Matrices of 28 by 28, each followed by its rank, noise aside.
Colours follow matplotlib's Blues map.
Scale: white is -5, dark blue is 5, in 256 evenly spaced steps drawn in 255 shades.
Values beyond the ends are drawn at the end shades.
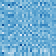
three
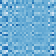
two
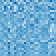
four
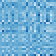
three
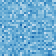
six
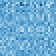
four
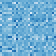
three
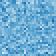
six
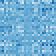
three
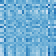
two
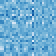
three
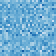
six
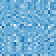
four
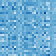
four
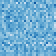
four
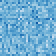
eight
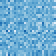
three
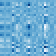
two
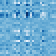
two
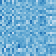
three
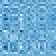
three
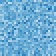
eight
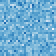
eight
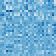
four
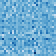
six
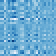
two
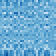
three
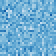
eight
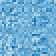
six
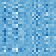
three
